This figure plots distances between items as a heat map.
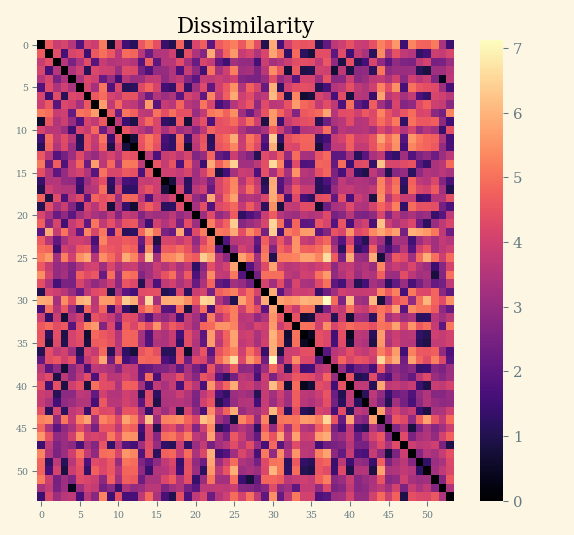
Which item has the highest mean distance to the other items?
30
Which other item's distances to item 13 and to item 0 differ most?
46
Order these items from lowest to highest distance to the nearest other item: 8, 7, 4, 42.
4, 42, 7, 8
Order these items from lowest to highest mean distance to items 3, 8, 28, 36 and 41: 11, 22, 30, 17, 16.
16, 17, 11, 22, 30
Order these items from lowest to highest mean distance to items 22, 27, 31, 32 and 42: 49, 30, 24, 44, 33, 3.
3, 49, 24, 33, 44, 30
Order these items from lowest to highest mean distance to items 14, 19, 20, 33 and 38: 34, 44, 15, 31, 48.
34, 31, 15, 48, 44
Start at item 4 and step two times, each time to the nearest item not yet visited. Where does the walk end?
10
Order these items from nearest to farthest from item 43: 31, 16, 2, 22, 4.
16, 4, 2, 31, 22
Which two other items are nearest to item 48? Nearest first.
45, 15
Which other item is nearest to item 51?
27
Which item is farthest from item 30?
37
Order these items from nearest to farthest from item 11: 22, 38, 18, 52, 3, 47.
22, 47, 52, 38, 3, 18
